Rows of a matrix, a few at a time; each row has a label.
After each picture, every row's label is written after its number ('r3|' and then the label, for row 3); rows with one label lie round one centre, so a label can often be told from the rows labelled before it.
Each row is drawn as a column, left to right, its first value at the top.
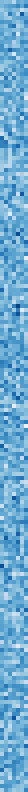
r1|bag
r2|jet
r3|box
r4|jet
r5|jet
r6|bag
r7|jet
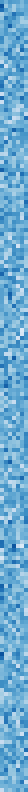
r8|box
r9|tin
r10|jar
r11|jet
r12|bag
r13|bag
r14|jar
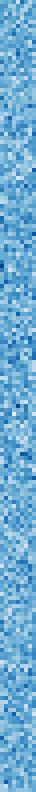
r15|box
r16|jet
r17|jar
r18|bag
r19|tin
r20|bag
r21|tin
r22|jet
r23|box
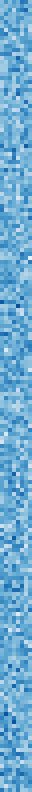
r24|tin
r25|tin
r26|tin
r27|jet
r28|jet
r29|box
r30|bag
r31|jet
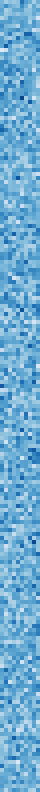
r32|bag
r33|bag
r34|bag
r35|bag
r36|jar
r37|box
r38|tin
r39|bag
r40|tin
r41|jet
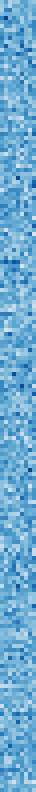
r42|tin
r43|tin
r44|tin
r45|tin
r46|tin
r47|bag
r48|tin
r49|jet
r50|jar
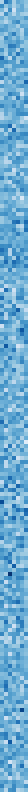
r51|jet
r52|bag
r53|tin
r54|jet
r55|box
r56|box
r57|bag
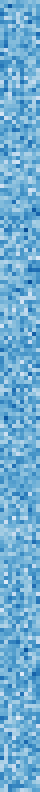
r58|jar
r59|bag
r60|jet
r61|jar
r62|jar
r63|bag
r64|bag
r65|tin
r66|tin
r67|tin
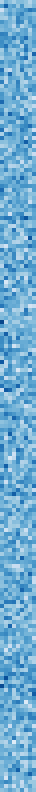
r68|bag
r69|box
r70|box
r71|box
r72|tin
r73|jar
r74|jar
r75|tin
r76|tin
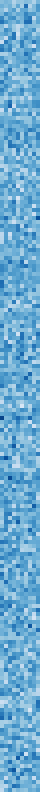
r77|tin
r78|jet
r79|jar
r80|tin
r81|jet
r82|tin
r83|jar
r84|tin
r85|jet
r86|box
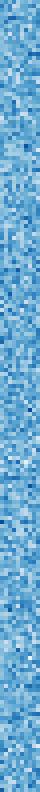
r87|jet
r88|jar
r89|box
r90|tin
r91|tin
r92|box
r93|jet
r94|bag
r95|bag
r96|tin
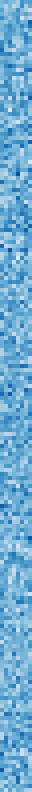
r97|tin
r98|bag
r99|bag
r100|bag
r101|tin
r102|bag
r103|bag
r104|jar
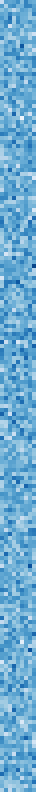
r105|box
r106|tin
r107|tin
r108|bag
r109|tin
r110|box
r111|box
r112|jet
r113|box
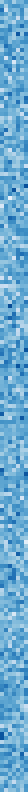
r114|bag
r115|bag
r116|jet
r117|jet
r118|bag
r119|box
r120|bag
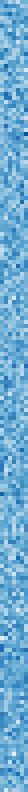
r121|tin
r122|jar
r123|box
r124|bag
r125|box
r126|jar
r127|tin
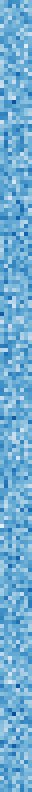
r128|tin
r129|bag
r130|jet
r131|tin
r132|box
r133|tin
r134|jet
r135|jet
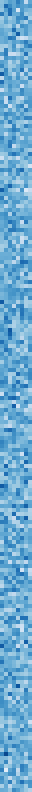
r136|bag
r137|jet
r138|box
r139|jar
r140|jet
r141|jet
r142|tin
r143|jet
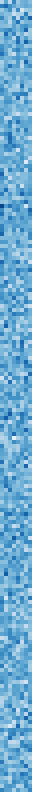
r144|tin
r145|bag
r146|box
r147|jet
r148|jar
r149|jet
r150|jar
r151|tin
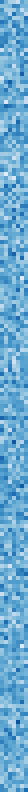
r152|tin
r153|tin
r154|bag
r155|box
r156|jar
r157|bag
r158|tin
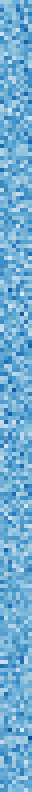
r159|box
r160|jet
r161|jar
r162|jar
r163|box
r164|tin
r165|bag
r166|bag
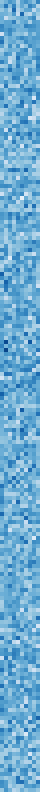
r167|bag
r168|jet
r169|tin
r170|box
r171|bag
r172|jar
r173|tin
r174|bag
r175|tin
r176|jar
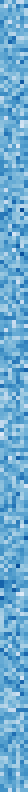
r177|tin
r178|tin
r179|box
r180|jar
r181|jar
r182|jet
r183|jet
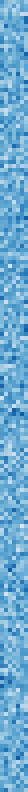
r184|jar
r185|jet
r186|jar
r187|jet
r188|bag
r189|tin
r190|tin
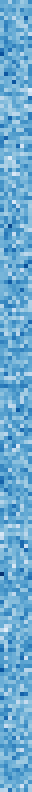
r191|tin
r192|bag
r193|jet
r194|bag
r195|jet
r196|box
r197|tin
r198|jar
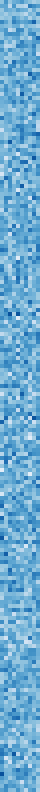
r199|jet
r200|tin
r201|jar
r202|jet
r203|tin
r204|jar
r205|tin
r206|bag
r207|tin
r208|box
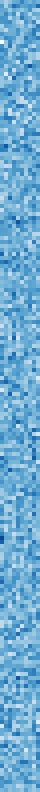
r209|jet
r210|tin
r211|jar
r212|box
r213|jet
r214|jet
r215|bag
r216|box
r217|jar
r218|box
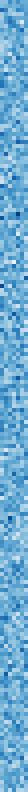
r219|box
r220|box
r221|jet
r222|tin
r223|jar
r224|bag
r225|tin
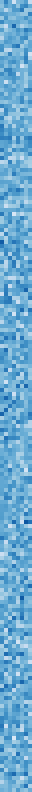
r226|jar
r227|bag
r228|bag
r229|box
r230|jet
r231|box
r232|jet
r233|jet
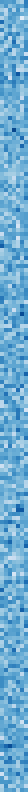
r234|jar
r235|jet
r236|jet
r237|bag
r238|box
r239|jet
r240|box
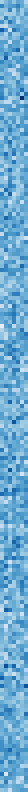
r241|jar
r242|jet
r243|tin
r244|jet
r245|jet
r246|box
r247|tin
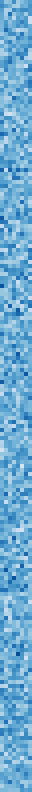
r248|box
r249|jar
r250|jet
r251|jar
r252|tin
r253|tin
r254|tin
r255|bag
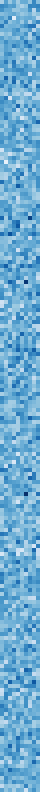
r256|box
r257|jet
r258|tin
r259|bag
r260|jar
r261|box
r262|bag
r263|box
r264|jet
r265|box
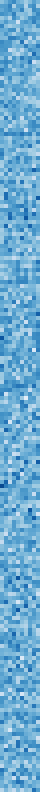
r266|bag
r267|jar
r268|box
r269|jar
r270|jet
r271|bag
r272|tin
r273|jet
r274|tin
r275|tin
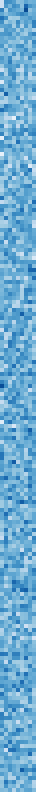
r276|tin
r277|jet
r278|bag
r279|box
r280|jar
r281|tin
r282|box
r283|tin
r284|tin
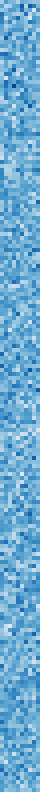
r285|tin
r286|bag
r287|bag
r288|bag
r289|tin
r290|box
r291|jar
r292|jet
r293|jet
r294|box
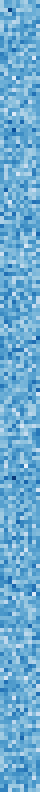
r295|tin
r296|jet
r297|box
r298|jar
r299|jet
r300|jar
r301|bag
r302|jet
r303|jar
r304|box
